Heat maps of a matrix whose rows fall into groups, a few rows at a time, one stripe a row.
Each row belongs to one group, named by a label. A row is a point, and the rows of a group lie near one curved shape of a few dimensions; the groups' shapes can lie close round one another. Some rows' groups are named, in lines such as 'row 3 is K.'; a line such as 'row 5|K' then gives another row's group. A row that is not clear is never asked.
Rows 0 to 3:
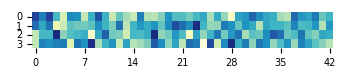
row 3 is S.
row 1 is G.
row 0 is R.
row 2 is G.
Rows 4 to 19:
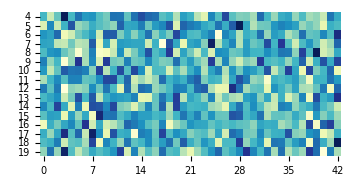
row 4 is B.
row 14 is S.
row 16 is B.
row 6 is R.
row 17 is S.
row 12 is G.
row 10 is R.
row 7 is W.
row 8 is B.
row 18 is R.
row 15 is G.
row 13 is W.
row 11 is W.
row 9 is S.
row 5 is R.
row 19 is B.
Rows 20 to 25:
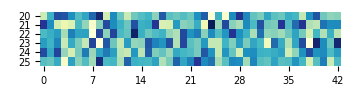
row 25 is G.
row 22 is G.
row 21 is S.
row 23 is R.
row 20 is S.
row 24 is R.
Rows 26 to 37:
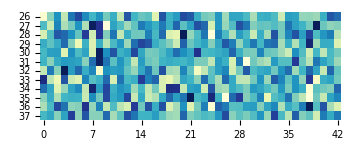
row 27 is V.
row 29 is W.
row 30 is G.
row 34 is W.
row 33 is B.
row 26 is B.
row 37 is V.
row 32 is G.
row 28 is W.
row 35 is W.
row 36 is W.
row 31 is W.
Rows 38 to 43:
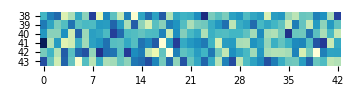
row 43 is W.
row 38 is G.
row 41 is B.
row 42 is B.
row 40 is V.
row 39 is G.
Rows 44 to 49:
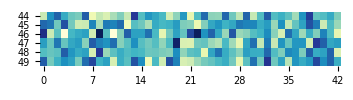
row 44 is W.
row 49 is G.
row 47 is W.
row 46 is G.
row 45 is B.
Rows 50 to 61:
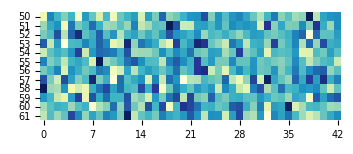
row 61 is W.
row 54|W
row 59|W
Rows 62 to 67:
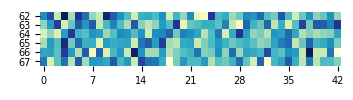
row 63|W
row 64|R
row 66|R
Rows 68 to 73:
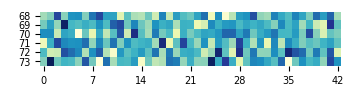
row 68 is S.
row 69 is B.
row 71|W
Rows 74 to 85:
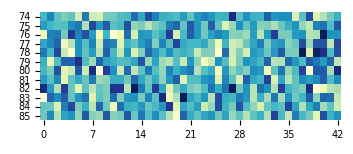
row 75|W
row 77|R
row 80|R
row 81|W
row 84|R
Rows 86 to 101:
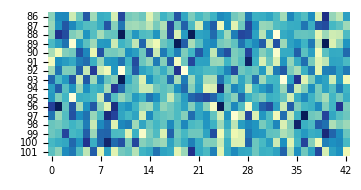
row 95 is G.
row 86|B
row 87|S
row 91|W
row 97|W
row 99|S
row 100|W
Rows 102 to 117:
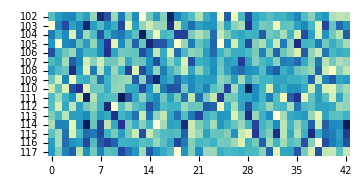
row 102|S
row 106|G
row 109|B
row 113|W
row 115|W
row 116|W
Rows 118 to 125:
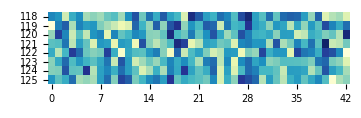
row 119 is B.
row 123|S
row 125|S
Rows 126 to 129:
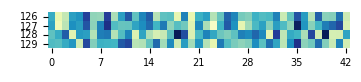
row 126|R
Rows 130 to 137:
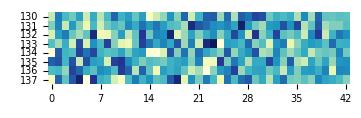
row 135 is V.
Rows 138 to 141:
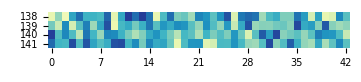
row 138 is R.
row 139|V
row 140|R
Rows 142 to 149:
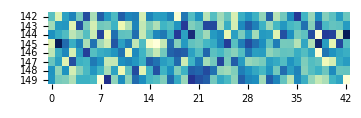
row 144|R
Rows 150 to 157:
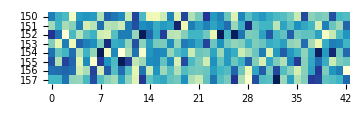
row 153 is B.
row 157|W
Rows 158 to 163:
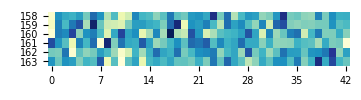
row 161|G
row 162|B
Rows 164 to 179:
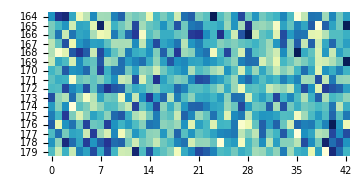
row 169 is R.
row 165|R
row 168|R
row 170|W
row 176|R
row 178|W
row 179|B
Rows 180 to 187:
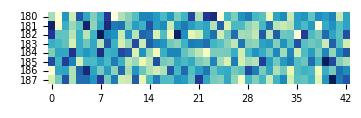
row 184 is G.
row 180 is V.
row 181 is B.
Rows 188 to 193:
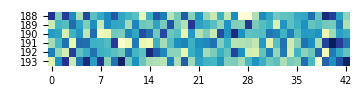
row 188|R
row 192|B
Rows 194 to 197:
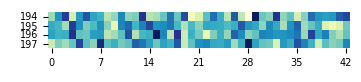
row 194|W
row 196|B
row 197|R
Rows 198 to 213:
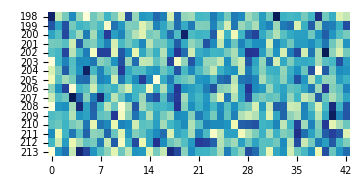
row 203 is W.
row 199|R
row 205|R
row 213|B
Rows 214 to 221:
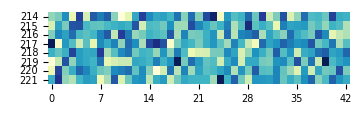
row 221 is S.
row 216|S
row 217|B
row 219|B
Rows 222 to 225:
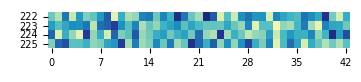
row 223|W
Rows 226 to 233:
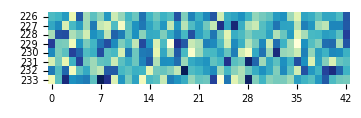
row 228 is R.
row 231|R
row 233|S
